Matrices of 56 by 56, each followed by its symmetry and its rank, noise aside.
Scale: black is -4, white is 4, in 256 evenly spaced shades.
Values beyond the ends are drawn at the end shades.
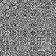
symmetric, rank eight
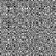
antisymmetric, rank six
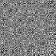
symmetric, rank seven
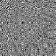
symmetric, rank seven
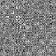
symmetric, rank six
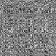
no symmetry, rank seven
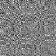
antisymmetric, rank six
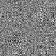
antisymmetric, rank eight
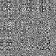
symmetric, rank seven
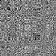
symmetric, rank seven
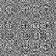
no symmetry, rank seven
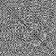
symmetric, rank eight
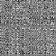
no symmetry, rank seven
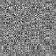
antisymmetric, rank six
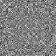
symmetric, rank eight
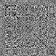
symmetric, rank six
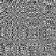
antisymmetric, rank six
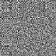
antisymmetric, rank eight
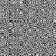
no symmetry, rank six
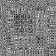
symmetric, rank seven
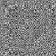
symmetric, rank seven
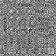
symmetric, rank eight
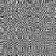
antisymmetric, rank six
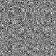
no symmetry, rank eight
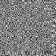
no symmetry, rank eight
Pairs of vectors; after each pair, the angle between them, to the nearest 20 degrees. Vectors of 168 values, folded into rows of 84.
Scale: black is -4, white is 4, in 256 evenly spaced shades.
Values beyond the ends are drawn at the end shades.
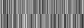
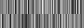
100 degrees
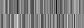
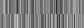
20 degrees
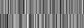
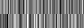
20 degrees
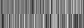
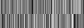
40 degrees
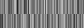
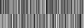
100 degrees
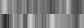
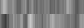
20 degrees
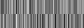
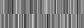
100 degrees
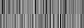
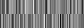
60 degrees
